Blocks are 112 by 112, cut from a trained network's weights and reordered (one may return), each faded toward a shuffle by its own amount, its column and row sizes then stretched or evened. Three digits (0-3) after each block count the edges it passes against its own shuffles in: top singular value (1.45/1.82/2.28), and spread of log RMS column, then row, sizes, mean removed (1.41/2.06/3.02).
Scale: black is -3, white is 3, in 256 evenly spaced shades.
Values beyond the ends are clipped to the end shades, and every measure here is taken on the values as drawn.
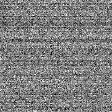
2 2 0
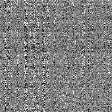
1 3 0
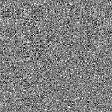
3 1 1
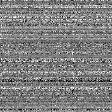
3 1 3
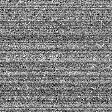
3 1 1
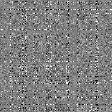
0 3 3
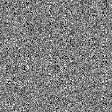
1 2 1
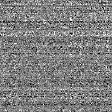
2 2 2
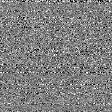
0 0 3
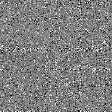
1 2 2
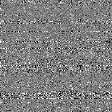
0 2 3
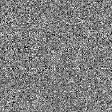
0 1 2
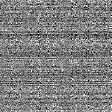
3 3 1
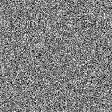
1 0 0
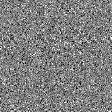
2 1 1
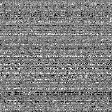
3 2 3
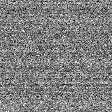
1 0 1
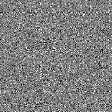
3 1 2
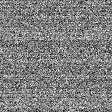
1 0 0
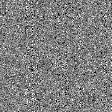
0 2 1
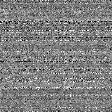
2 0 3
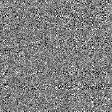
0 2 2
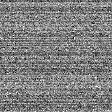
3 1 0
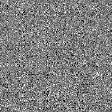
1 2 2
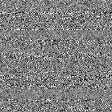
1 0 3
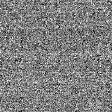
0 2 0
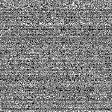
2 1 2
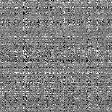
2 3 3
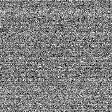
1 1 1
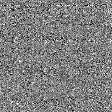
0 1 2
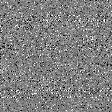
1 0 2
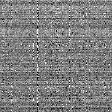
3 3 1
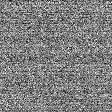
1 0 0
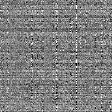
3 3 0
